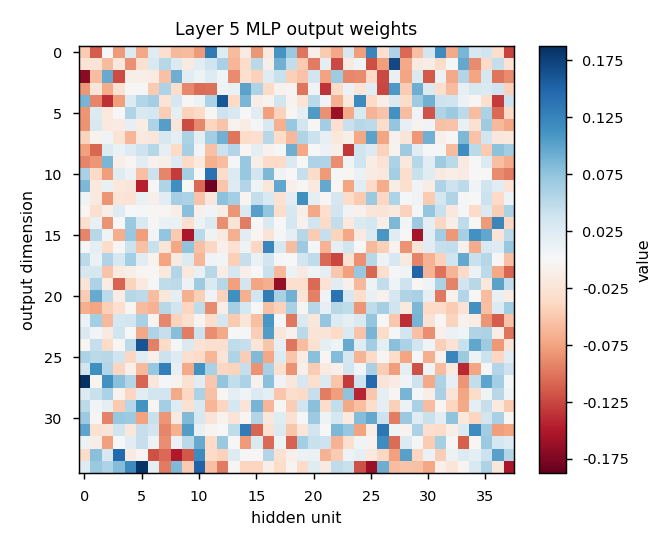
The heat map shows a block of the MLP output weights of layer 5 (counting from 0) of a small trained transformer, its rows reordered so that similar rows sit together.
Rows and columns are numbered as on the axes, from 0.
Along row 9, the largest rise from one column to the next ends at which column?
2
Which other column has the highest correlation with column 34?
26
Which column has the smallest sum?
37
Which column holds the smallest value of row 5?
22
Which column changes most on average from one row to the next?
36
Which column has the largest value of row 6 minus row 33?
7
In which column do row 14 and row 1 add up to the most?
27
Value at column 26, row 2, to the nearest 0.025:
-0.125
